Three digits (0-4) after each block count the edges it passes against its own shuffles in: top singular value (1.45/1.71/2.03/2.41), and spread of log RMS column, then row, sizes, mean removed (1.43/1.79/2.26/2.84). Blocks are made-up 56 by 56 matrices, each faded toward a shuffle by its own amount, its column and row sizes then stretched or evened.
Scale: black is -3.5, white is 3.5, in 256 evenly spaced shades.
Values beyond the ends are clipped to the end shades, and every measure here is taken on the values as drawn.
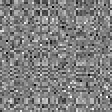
4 1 0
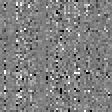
1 4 1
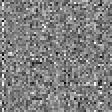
2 2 1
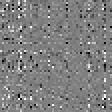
3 4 3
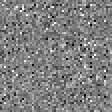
0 1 1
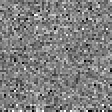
0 0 2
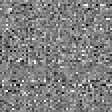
1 0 4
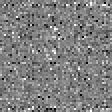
2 1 2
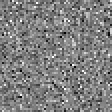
1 1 0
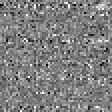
1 0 3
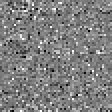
1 0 1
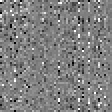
2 4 0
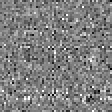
2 1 2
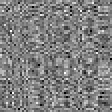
4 1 2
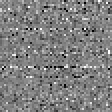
1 1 3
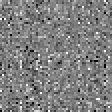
2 2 2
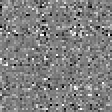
0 3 3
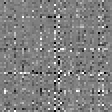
3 4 3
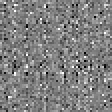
3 2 1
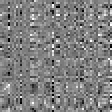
4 4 1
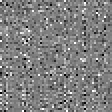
2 3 0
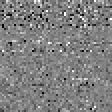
0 1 3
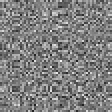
4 1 3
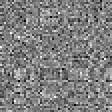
3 1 0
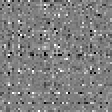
2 2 3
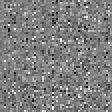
0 3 0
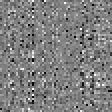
3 3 0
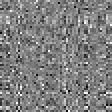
4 3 1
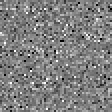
1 0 1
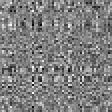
4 3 2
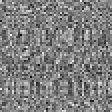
3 1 0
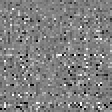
0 2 3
